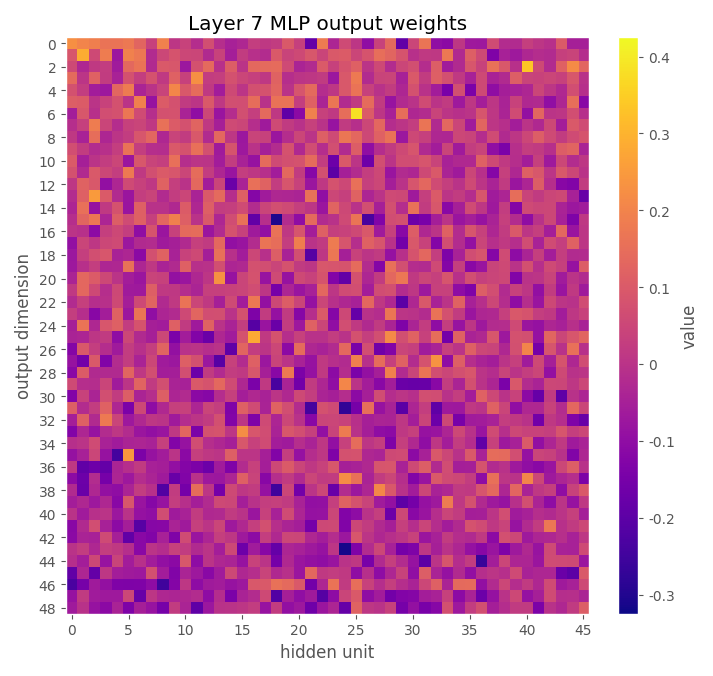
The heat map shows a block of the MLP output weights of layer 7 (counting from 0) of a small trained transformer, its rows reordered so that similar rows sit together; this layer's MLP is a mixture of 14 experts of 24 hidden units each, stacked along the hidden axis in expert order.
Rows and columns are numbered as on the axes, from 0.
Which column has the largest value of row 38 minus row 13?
45
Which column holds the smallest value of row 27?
13
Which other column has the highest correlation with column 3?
1
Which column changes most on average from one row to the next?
25
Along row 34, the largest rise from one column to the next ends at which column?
37
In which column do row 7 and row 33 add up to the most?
15
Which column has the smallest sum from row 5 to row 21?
34
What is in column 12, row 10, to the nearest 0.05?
0
